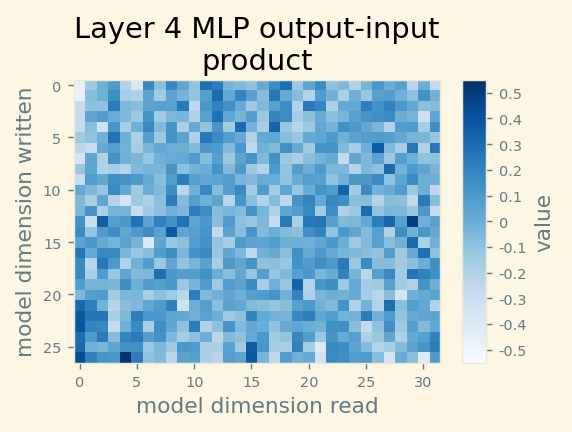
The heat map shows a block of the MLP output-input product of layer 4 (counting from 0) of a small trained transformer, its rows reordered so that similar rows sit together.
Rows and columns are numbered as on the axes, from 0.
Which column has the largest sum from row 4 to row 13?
8
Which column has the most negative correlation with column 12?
0
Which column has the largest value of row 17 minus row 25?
21
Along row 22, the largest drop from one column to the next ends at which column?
3
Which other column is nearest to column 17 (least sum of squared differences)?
12
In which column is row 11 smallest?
4
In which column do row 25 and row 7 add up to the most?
15
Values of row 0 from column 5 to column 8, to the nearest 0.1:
-0.4 0.2 -0.1 0.2
